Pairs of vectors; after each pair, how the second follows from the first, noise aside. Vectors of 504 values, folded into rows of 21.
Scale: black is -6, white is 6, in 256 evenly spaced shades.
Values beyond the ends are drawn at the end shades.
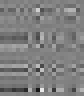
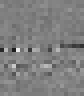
wrapped around, partly zeroed.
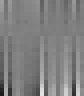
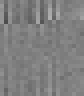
wrapped around, negated, shrunk.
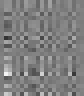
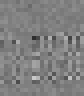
wrapped around, negated, partly zeroed.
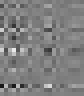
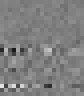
negated, partly zeroed.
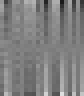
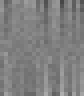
shrunk.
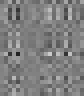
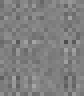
reversed, shrunk.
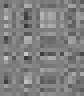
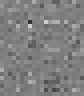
wrapped around, negated, partly zeroed.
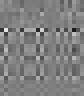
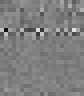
negated, partly zeroed.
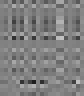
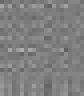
wrapped around, negated, shrunk.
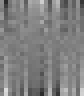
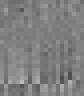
wrapped around, negated, shrunk.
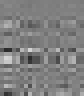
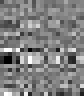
negated, scaled up.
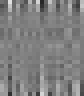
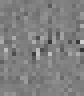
wrapped around, partly zeroed.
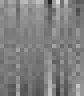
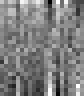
scaled up.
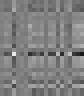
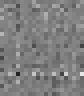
wrapped around, negated, partly zeroed.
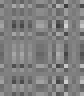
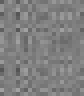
reversed, negated, shrunk.
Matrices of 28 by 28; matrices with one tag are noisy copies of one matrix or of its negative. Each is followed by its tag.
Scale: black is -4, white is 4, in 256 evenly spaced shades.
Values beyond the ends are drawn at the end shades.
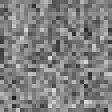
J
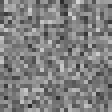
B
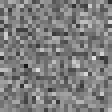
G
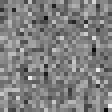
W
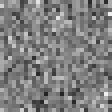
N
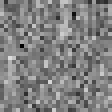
B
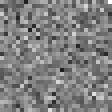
G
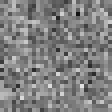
J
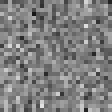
W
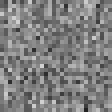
W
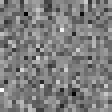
N
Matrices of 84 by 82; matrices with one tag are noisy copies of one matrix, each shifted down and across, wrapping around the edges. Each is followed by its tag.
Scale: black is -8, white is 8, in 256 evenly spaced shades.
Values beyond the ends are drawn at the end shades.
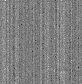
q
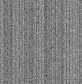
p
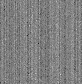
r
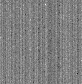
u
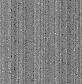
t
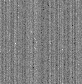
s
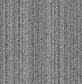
q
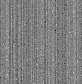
r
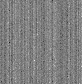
s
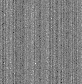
r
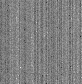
r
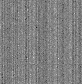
r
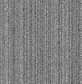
r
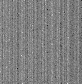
u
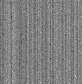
s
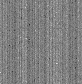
p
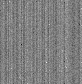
s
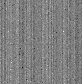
t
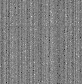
s
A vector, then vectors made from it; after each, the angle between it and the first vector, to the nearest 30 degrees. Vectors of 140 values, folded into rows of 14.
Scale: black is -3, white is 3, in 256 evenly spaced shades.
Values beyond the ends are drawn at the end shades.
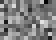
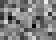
120 degrees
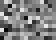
60 degrees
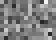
150 degrees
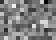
30 degrees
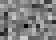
60 degrees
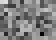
90 degrees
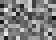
120 degrees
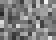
120 degrees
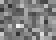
90 degrees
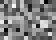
30 degrees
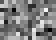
60 degrees
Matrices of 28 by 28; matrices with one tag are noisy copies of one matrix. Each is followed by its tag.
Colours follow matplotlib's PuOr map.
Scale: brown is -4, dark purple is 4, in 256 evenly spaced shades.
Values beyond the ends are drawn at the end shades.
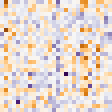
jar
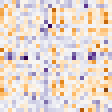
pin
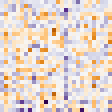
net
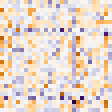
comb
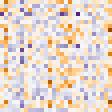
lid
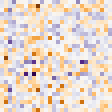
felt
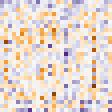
net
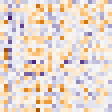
felt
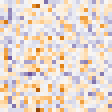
felt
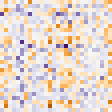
lid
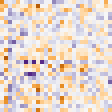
felt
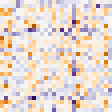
comb
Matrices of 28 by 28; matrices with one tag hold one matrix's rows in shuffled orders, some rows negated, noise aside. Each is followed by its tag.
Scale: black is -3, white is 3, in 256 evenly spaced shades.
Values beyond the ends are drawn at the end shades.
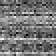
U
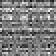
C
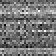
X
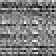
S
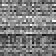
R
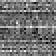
S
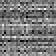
X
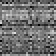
C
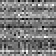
X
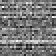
R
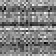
X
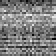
R
